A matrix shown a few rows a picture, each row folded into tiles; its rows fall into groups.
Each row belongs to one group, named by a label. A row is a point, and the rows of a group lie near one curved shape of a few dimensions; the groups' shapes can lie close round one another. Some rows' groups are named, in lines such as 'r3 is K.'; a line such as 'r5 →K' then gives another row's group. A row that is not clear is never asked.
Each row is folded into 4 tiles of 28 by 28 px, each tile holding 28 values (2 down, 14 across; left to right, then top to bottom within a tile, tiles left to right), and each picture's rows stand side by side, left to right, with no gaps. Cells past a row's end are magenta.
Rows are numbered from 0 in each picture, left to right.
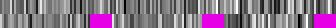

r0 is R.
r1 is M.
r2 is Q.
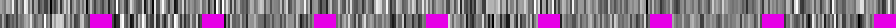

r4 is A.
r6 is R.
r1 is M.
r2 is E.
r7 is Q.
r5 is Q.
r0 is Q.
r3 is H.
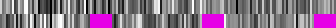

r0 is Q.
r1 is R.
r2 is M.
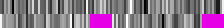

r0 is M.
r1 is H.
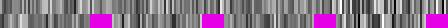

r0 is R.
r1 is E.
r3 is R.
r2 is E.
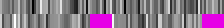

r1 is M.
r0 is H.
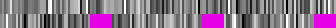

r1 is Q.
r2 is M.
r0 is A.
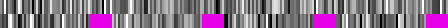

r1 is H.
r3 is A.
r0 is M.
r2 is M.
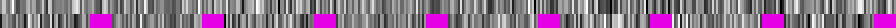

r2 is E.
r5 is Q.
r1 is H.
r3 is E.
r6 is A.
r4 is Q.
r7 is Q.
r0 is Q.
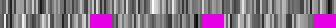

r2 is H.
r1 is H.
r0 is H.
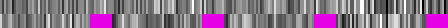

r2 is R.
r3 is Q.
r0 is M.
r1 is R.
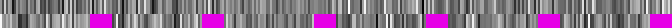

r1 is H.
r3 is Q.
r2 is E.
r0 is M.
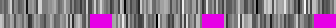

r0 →R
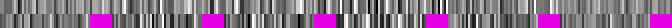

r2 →Q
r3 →M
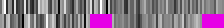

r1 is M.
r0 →R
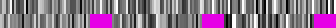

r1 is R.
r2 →M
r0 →R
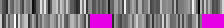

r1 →Q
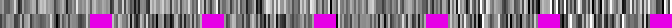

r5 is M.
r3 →E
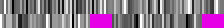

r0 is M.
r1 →Q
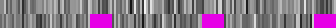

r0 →E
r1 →E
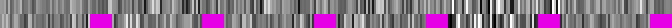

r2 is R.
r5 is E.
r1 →H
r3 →R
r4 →M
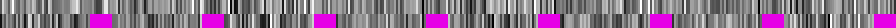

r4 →A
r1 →E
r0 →Q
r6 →Q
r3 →Q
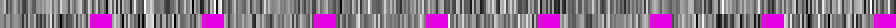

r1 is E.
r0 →E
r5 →M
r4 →A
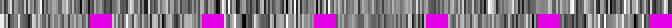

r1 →H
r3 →E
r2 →M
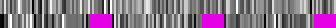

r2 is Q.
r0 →M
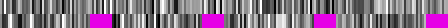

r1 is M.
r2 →Q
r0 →M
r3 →A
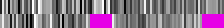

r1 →M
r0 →E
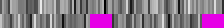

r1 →H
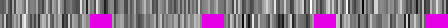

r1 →M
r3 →R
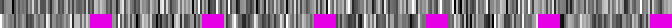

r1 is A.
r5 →R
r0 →M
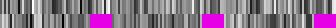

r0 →E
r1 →E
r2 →H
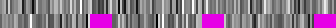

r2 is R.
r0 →E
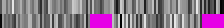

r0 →Q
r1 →A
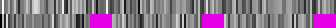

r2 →R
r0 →E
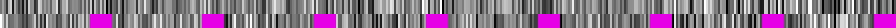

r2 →M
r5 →Q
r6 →E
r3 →A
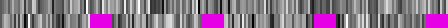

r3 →M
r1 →Q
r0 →H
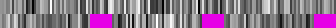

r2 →H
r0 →H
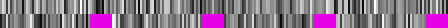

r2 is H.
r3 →R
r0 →E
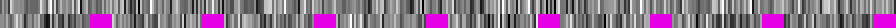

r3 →H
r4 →E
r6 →A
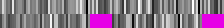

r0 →Q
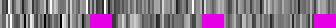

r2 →R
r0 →A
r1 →R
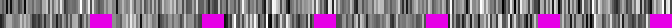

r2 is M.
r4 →E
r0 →R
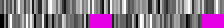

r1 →Q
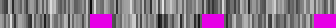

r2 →M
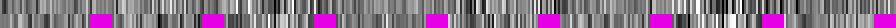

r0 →R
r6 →Q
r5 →R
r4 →A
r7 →M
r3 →E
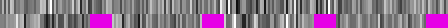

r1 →E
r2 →M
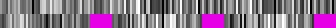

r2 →Q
